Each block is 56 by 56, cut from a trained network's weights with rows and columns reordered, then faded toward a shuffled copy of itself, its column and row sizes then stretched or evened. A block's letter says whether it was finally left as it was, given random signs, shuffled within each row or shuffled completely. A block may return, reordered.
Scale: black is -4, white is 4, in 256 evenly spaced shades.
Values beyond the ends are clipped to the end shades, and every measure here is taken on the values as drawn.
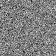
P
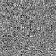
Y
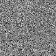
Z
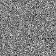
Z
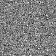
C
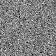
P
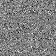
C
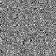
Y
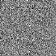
Z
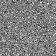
C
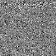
Z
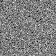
P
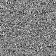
C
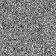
C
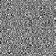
Y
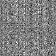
Y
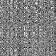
Y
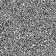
P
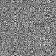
Y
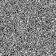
C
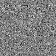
C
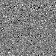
C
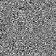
Y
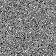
P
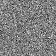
P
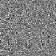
Y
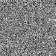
Z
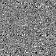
Z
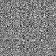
Y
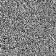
Z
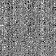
Y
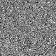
C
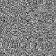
Y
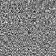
Y
